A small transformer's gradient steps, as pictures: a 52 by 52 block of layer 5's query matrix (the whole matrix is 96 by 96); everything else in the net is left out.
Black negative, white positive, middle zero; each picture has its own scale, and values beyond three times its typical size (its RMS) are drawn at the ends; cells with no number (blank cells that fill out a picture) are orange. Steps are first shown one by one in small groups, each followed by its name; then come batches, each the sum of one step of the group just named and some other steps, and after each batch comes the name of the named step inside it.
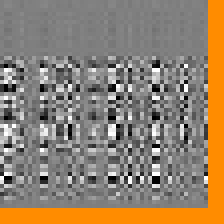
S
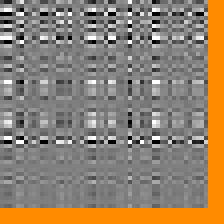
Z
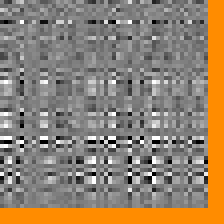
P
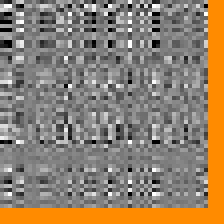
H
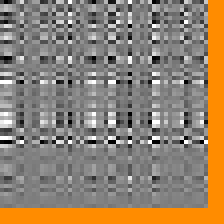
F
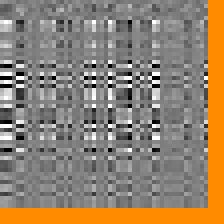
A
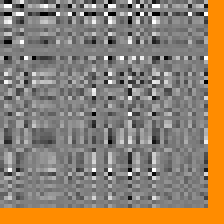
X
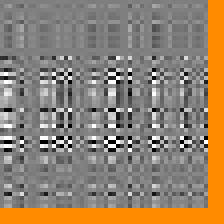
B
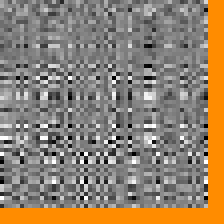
B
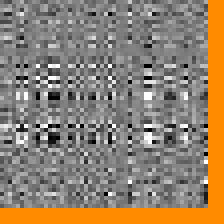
Z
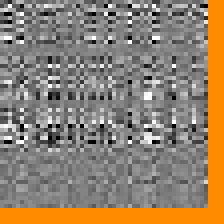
Z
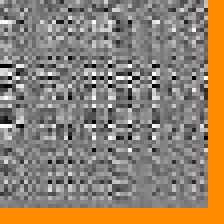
A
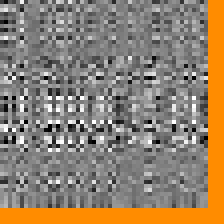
F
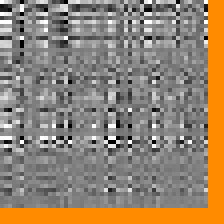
B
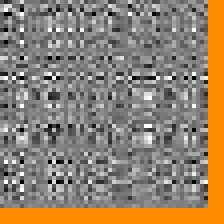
X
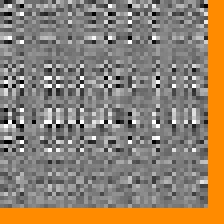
Z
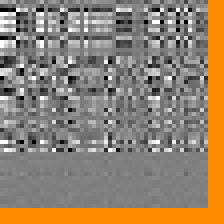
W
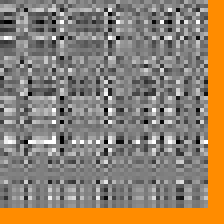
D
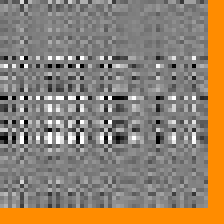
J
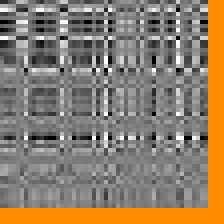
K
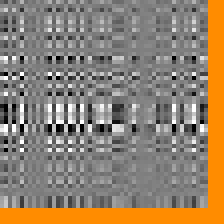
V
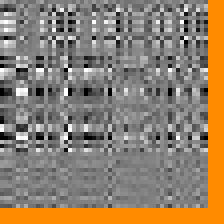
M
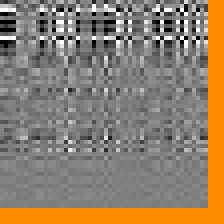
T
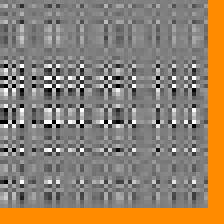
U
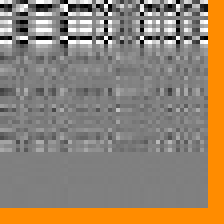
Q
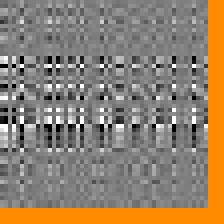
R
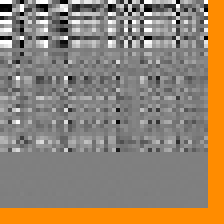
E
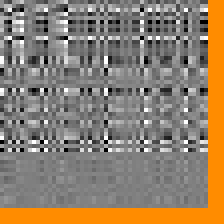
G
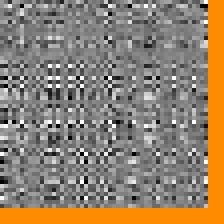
U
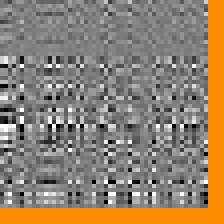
R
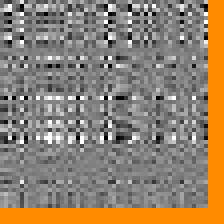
J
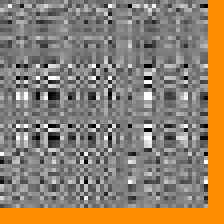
K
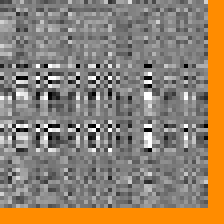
W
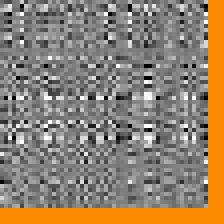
J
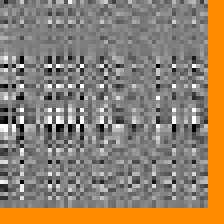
R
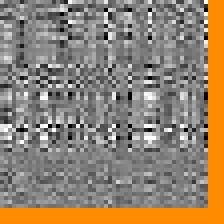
E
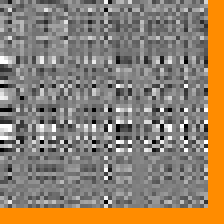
G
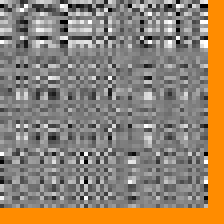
Q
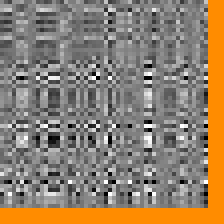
K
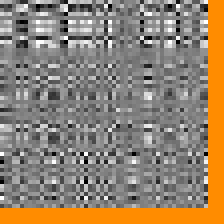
Q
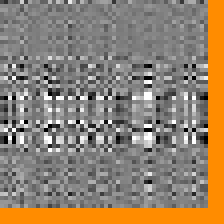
J
